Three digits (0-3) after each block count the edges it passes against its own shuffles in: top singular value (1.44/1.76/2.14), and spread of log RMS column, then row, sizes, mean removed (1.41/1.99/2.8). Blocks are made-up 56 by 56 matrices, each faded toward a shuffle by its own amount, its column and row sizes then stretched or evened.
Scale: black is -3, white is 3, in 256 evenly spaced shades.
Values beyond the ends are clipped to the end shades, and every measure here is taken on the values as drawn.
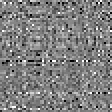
3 0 2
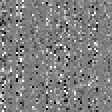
0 3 0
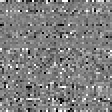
1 1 3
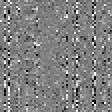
3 3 0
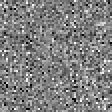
0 2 0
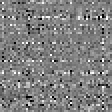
1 2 3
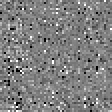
1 2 2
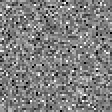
1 0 0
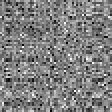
3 1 0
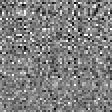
3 1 2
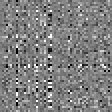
3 3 2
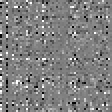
2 3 2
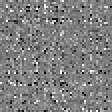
0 2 2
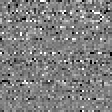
0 0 3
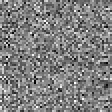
2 1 0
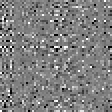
3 2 2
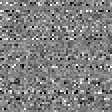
1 0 3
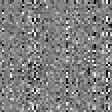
3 3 1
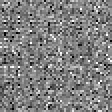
2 2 0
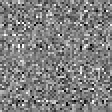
2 1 2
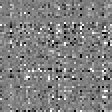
1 2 3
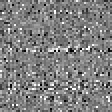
2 0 2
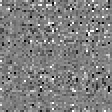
0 2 2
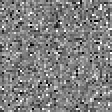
0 1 0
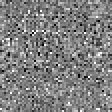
2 0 1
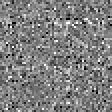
1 1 1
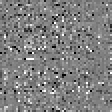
1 2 2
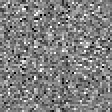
1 1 0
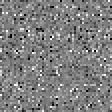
1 1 2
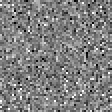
0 1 0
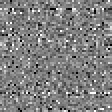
2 0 2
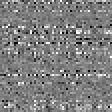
3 1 3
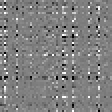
3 3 2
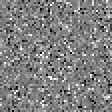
0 1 0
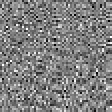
3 0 0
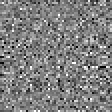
2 1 2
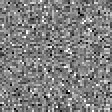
2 0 0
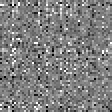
2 2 1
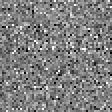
0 0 1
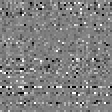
2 0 3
